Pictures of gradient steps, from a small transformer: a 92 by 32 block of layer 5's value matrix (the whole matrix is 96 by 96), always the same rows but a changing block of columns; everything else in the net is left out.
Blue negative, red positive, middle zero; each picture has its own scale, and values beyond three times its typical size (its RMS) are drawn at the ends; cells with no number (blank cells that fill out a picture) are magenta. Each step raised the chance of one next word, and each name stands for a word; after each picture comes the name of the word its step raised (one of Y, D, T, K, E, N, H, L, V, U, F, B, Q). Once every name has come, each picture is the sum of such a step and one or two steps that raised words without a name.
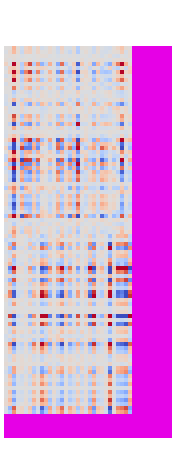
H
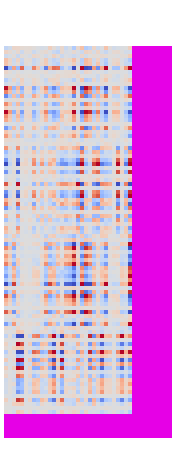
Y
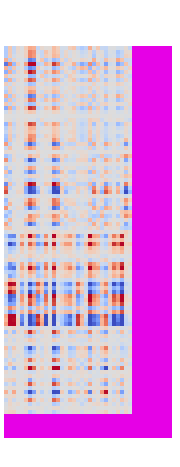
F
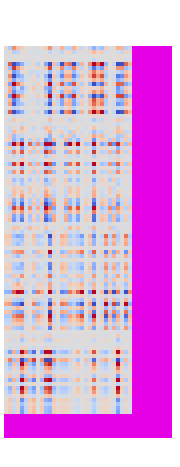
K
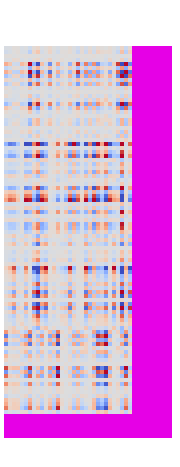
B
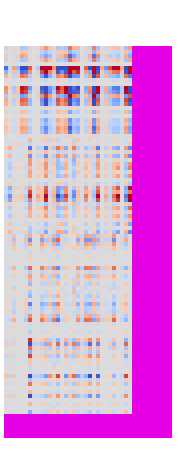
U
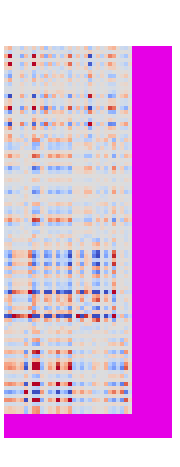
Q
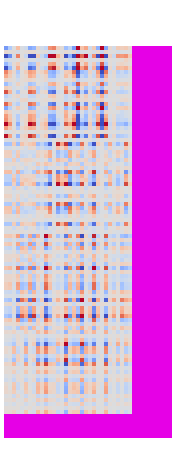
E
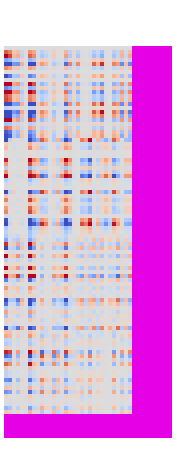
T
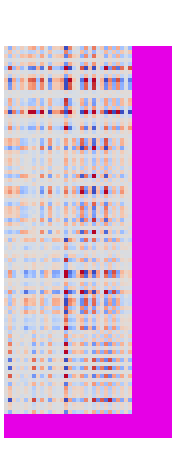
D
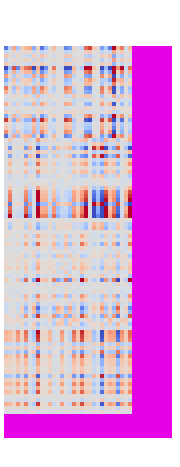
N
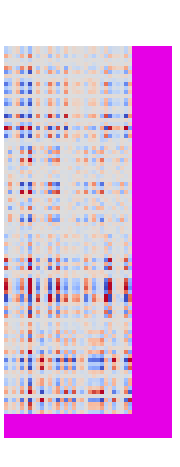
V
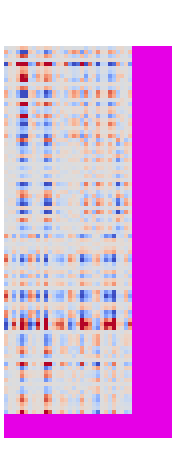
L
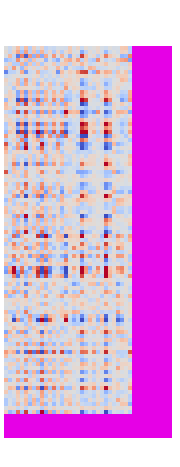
Y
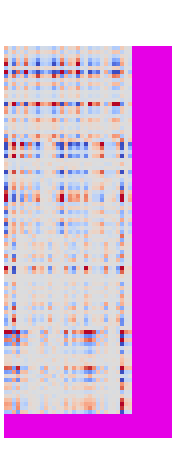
B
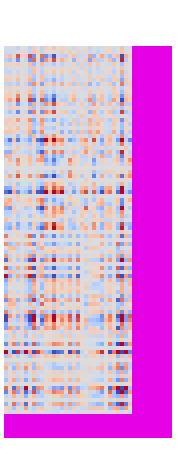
T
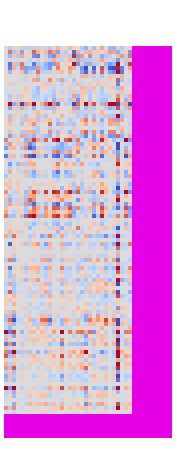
N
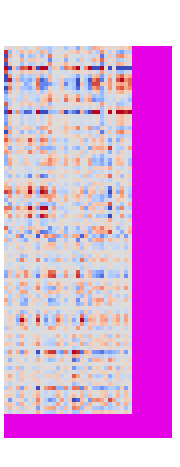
D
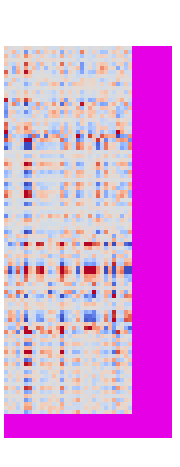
Y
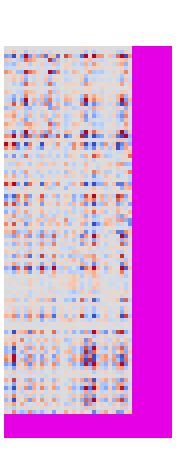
E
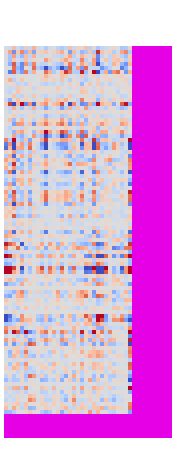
H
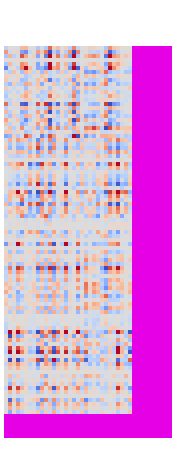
V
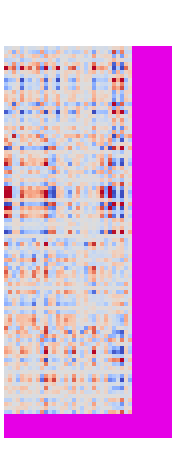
D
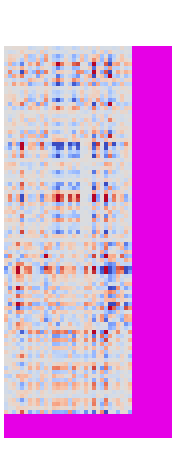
B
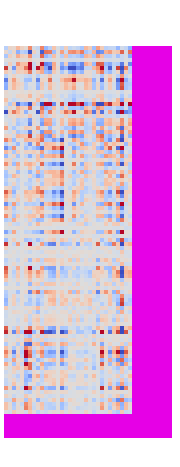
D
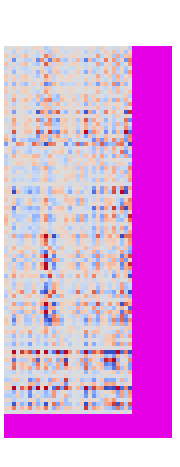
K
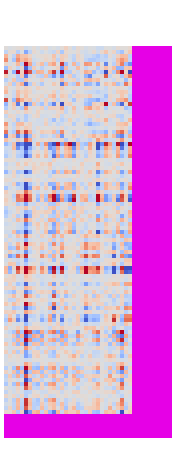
B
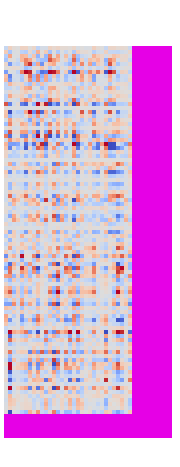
K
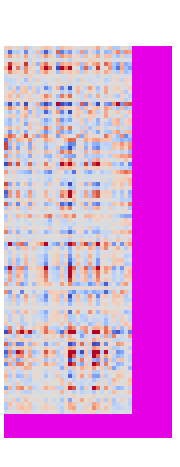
Y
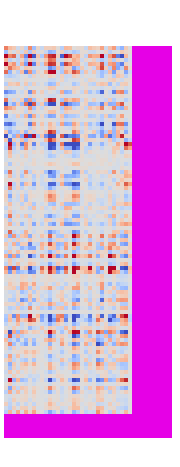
E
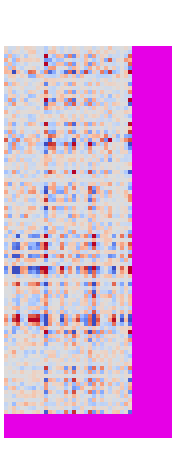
F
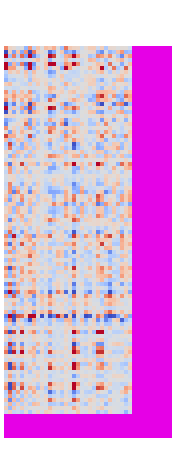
Q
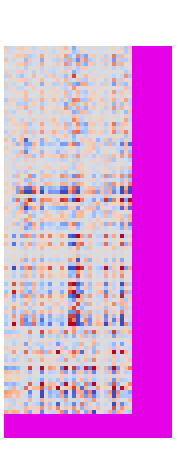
F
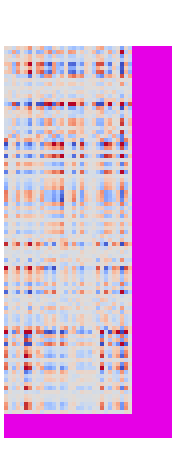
B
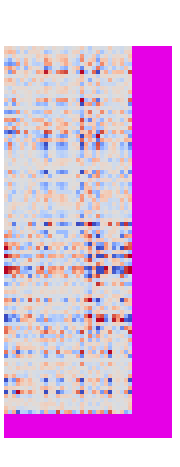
T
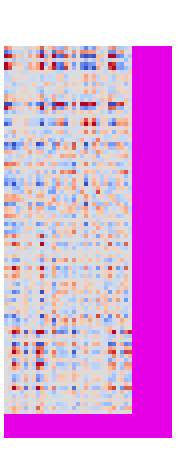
E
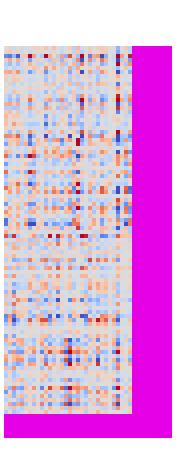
E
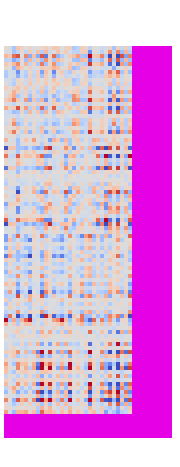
Q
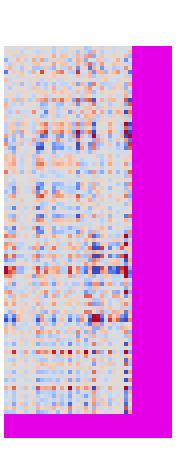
Y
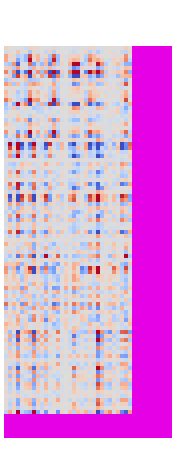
B
